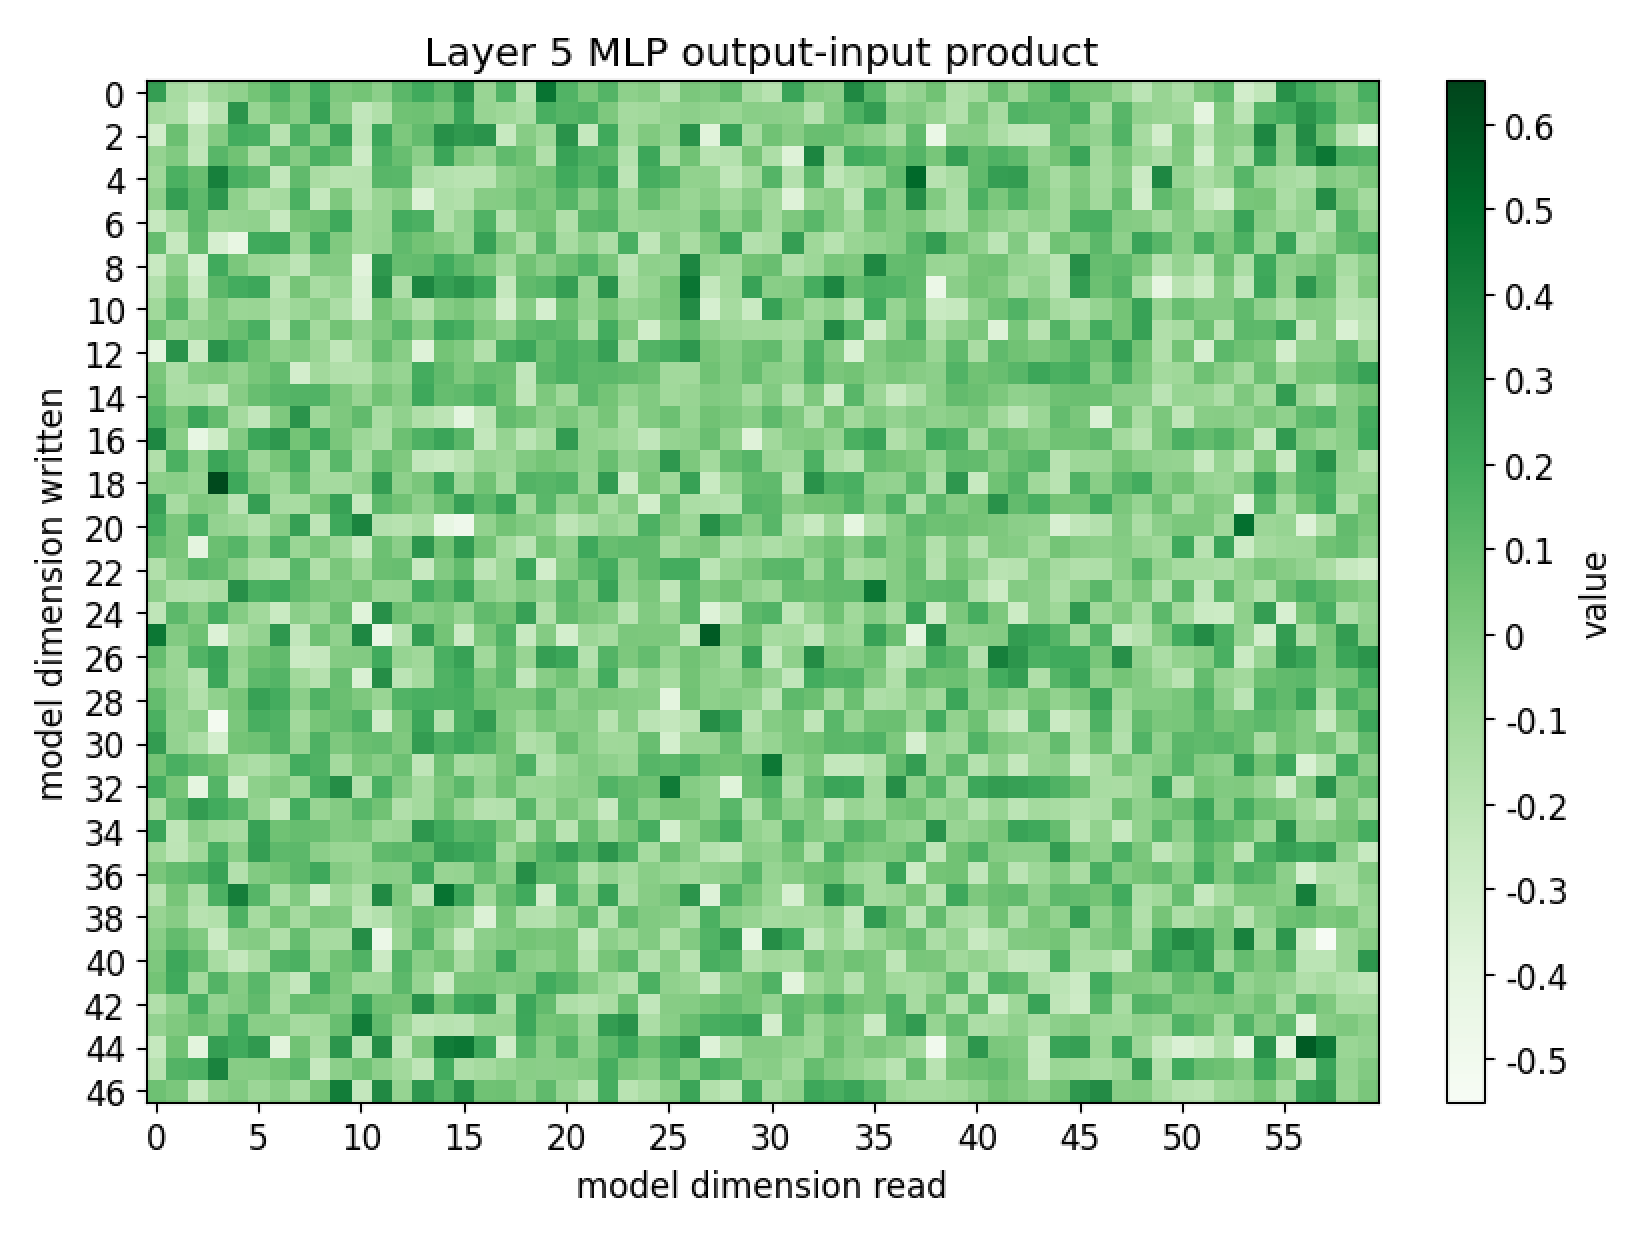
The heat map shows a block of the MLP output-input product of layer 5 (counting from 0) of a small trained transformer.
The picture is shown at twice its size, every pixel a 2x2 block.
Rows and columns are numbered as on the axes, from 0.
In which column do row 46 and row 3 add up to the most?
57
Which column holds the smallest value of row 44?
38
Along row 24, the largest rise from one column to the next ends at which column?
11
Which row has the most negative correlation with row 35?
20
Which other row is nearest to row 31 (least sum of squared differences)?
33
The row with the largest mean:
26
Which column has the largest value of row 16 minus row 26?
8
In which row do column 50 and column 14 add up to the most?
37
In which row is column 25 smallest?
28
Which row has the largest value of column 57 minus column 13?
5
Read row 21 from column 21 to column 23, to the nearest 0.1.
0.2 0.1 0.1
